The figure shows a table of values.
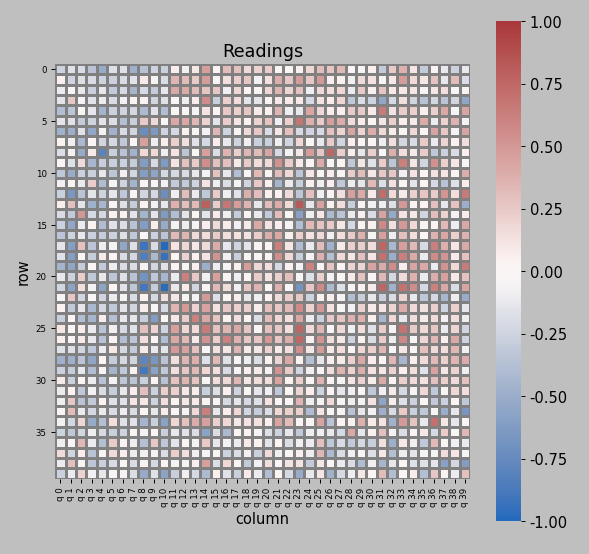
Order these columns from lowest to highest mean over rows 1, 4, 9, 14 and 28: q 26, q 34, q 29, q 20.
q 26, q 20, q 34, q 29
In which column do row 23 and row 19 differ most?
q 14
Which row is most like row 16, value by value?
30
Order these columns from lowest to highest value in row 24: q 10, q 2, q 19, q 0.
q 2, q 0, q 19, q 10
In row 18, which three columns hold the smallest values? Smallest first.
q 10, q 8, q 1
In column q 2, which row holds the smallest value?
8
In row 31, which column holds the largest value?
q 8
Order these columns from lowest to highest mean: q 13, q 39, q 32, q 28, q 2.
q 2, q 32, q 28, q 39, q 13
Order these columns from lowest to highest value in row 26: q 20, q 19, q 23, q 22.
q 19, q 22, q 20, q 23
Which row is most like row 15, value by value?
4
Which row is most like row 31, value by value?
7
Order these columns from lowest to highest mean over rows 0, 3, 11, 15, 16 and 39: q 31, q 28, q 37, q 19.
q 28, q 37, q 31, q 19
